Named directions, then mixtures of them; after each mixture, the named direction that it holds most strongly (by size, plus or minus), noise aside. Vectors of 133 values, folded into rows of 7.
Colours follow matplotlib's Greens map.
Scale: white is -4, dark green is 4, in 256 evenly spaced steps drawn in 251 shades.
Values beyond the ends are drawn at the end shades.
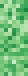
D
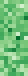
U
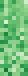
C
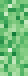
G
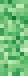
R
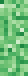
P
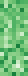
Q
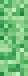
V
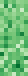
Q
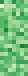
P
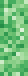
C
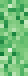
G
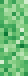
C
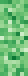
R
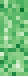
Q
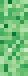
G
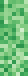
C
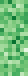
R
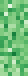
G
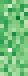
G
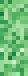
V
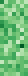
V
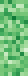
R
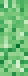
Q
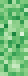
G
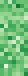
R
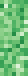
Q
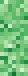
U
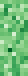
G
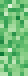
G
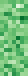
R
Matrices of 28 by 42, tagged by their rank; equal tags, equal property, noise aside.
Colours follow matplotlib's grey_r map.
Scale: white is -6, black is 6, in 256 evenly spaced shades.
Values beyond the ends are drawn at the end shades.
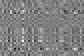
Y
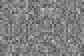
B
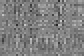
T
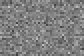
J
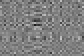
Y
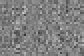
B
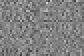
B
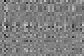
Y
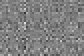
T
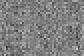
B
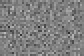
J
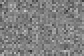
B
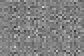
B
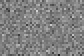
J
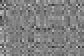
Y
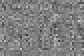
B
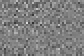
T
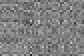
T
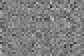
B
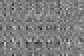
T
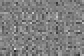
B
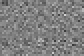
B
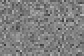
J
